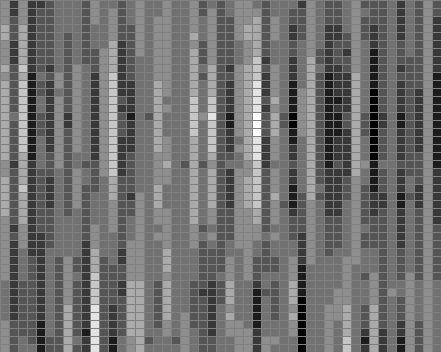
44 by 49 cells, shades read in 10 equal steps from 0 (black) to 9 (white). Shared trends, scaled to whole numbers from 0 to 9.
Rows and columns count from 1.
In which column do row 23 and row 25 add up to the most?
29
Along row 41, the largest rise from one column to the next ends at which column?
11
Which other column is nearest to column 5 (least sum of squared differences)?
10
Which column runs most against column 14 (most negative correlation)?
41
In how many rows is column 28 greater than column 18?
23
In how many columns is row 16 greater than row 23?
11
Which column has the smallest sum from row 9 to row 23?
42
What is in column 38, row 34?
4
